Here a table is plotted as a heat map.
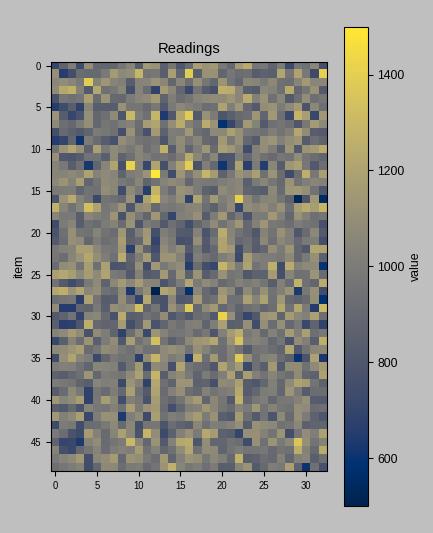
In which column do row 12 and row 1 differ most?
32
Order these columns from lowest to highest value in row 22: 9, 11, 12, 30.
9, 12, 30, 11
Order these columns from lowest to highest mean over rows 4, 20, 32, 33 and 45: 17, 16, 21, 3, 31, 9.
3, 31, 17, 16, 9, 21
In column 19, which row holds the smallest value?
24
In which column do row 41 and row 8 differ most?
11
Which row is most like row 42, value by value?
40
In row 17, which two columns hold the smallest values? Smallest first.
22, 9
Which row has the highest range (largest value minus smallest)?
16
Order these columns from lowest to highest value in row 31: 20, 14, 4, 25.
14, 25, 20, 4
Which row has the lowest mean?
31
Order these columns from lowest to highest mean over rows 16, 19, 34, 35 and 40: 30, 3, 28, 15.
30, 28, 15, 3
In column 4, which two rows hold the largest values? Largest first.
2, 17
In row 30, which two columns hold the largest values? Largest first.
20, 8
